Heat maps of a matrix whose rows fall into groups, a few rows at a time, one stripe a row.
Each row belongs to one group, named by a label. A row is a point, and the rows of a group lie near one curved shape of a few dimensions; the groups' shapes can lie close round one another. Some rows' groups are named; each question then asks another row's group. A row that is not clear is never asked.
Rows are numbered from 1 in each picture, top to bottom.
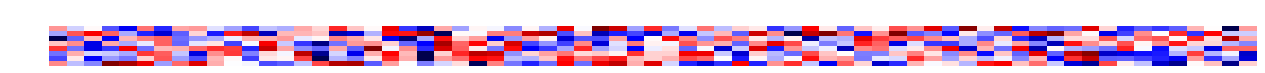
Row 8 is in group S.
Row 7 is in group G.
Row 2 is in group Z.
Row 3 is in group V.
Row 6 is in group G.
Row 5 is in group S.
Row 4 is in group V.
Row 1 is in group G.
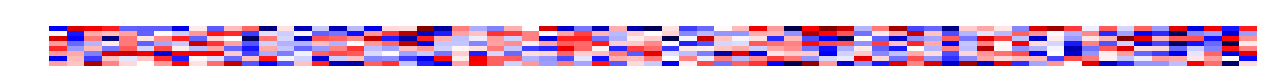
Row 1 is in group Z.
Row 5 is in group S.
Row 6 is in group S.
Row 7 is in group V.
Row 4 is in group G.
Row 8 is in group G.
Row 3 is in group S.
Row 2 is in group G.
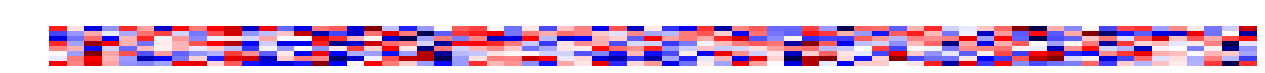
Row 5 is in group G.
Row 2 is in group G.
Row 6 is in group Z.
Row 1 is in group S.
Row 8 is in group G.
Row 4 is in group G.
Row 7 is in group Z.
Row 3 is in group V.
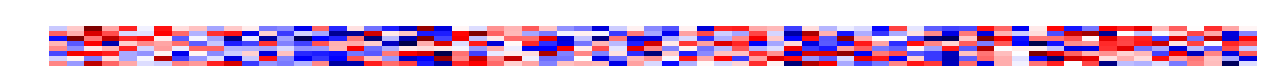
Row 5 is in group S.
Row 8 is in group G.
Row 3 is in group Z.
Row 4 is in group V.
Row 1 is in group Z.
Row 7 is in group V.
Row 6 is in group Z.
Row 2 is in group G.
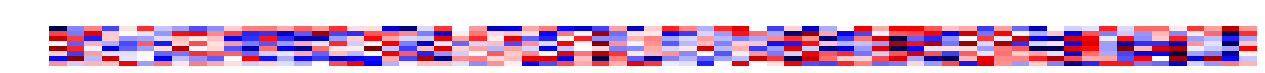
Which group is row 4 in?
G
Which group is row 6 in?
G
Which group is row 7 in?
Z
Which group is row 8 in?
S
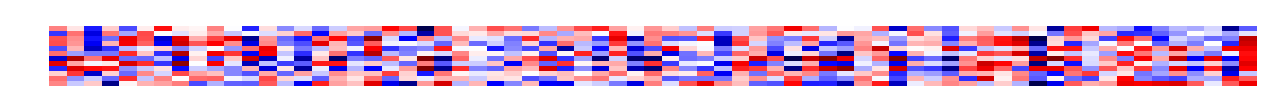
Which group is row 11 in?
S
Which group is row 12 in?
V
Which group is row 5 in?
V
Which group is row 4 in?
S
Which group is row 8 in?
S
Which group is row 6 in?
S
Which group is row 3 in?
S
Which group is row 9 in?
Z
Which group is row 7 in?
Z
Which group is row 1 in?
G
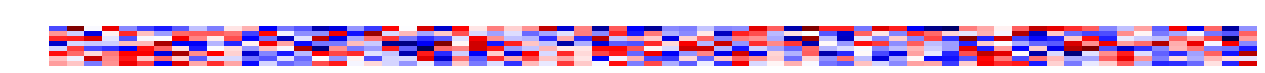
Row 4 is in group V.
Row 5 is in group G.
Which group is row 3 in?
G
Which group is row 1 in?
Z
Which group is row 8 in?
S
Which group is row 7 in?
Z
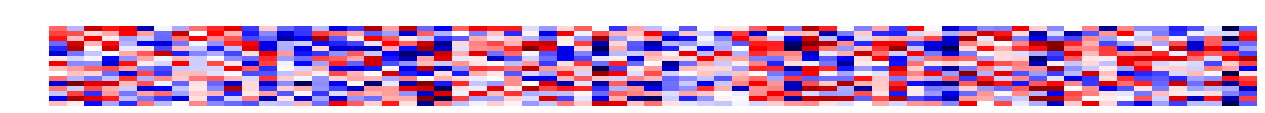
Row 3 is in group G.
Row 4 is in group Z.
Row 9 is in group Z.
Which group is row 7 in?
V
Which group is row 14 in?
V
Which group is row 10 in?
G
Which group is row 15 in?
Z
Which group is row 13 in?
Z
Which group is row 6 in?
V
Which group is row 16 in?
G
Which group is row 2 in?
S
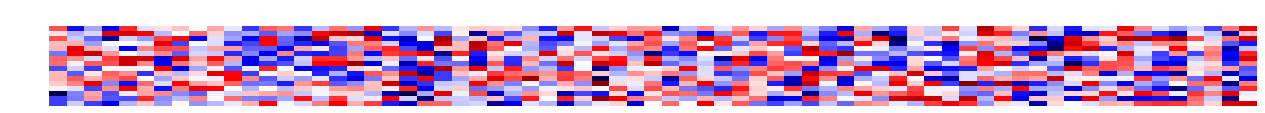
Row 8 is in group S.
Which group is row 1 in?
S
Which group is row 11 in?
Z
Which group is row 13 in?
S
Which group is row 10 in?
G
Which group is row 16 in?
V
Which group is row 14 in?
V
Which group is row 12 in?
G
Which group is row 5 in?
G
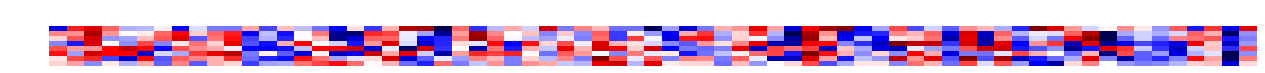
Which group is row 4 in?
G
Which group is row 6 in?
G
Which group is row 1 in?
Z
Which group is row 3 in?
G
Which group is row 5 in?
S
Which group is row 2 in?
G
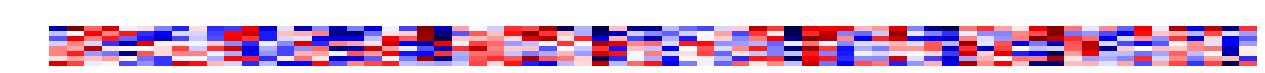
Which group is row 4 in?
G
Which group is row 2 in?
Z
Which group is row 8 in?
G
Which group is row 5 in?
G
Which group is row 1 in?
Z
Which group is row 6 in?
G
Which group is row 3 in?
Z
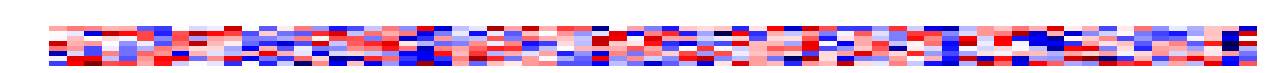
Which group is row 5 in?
G
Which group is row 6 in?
V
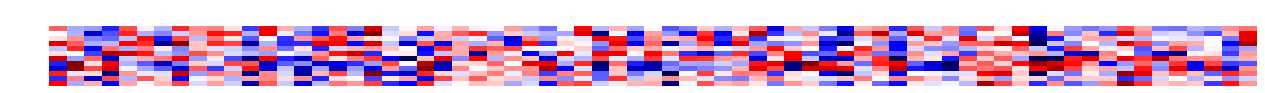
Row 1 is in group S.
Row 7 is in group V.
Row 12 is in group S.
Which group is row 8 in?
Z
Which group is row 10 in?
S
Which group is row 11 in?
V
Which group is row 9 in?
Z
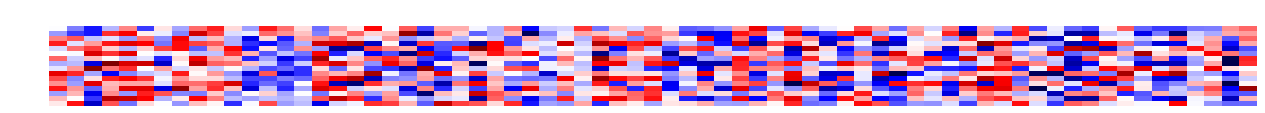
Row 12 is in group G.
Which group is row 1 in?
S
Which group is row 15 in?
S
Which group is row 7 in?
G
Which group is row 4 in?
S
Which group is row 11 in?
S
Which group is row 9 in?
Z
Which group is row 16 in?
V
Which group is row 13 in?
S
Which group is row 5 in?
G
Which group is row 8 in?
S
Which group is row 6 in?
Z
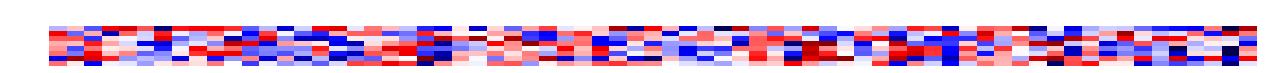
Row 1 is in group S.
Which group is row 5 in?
G
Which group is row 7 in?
Z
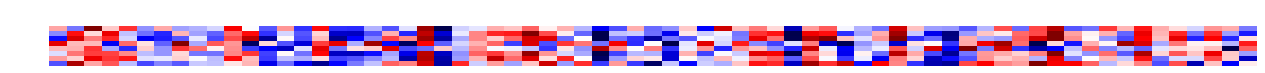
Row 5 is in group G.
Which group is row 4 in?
S
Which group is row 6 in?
Z
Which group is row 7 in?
Z
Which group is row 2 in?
Z
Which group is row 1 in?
Z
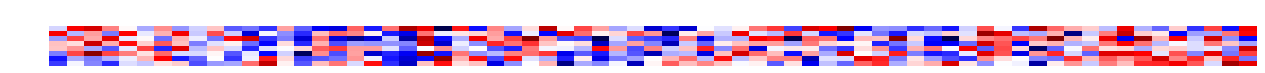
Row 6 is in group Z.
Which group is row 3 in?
Z
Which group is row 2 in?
S
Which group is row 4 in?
Z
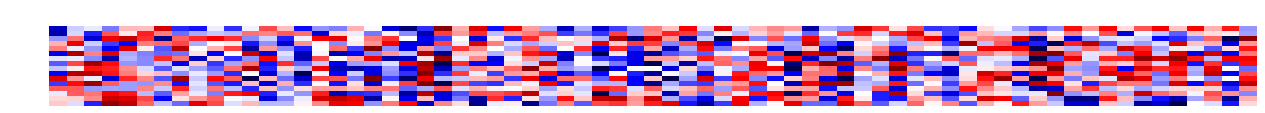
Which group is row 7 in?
V
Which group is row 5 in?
S
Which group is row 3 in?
S
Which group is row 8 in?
Z
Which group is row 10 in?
Z
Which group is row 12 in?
Z
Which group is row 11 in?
S
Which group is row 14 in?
Z
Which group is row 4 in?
G
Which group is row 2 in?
V
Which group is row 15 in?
S
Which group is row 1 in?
V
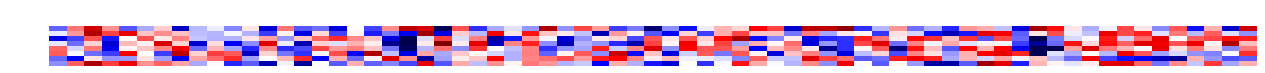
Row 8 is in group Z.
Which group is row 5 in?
V
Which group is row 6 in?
S
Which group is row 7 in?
G
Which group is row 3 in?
V
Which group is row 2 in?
Z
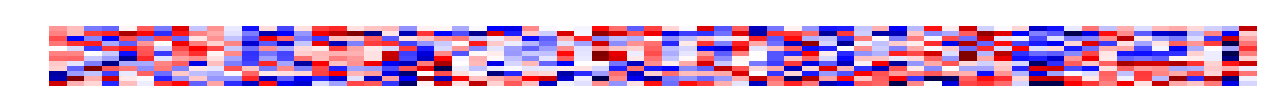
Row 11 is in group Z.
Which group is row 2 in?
S
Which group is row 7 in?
G
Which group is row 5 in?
S
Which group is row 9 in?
Z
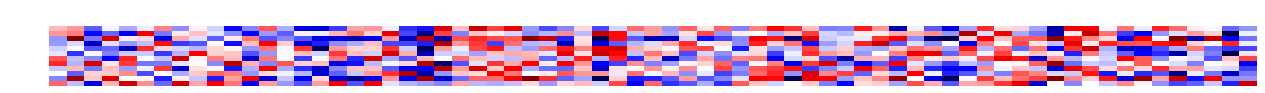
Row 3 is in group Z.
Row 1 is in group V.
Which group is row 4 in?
V
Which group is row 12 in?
S
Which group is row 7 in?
S
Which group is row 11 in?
Z
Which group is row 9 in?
V
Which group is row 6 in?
G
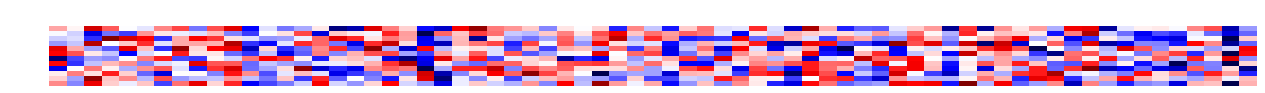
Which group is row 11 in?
Z
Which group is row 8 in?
G
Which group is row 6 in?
G
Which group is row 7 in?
V
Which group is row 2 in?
G
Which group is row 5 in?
S
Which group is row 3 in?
S
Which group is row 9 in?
G
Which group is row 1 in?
G
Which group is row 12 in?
G
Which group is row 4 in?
G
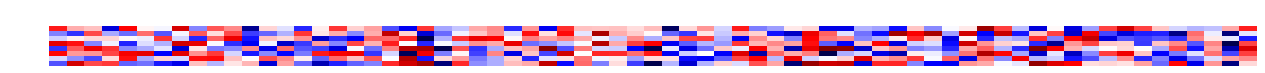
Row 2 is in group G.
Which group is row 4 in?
G
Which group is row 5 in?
Z
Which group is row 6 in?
S
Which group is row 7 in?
S
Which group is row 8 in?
Z
